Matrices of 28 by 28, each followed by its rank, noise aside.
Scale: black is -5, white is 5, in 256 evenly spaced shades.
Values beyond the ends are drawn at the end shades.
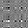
one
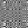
two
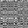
two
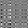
one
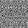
four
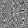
four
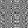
two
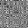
four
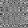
three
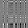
one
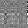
two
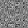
four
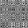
two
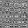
four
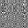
three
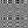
one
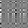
one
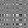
one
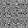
four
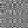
two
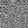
four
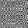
two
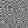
four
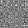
three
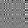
one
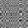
two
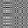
one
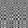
one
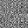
four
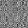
four
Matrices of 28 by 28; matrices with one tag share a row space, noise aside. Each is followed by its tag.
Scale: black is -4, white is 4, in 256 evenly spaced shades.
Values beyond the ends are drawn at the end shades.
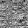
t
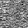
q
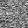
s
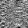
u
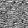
s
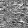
t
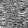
t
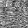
s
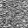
q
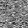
s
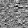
u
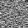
u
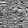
t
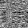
t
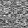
q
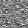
q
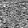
q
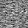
s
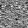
u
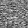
s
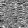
t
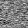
q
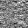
t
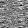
t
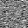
q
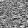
t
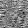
t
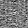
s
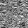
t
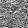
s
